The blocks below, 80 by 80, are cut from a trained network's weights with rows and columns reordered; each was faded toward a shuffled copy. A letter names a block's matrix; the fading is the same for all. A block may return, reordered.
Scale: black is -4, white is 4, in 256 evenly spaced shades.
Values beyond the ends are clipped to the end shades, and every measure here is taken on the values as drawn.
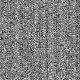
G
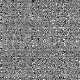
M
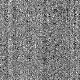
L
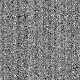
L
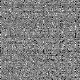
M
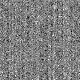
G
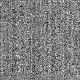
G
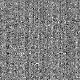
L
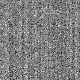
G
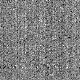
L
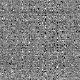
M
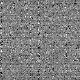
M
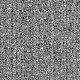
L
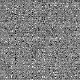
M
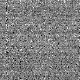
M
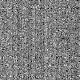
L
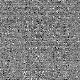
M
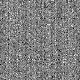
L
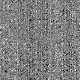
L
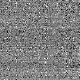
M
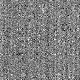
G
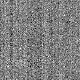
G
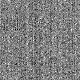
L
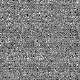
M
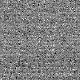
M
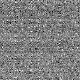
M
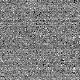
M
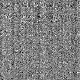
L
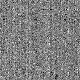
G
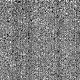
G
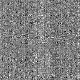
L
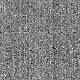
G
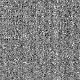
G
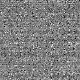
M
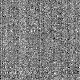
L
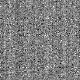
G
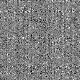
L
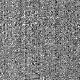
L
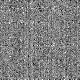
G
